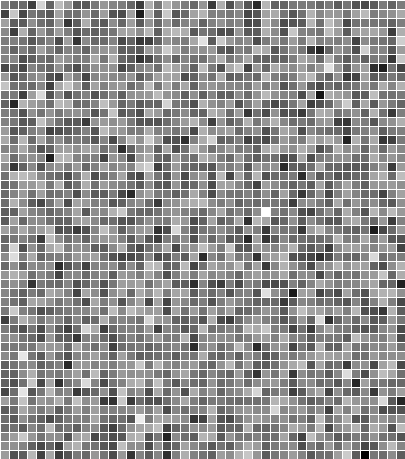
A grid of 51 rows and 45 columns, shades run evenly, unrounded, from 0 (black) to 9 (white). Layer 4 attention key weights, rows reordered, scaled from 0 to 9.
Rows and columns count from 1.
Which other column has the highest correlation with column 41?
19
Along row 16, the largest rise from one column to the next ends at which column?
40
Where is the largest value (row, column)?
24, 30
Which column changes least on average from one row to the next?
32
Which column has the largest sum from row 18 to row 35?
2
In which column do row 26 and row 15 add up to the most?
12
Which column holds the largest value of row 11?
5
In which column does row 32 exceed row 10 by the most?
36
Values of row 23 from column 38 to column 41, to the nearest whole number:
6 4 5 4
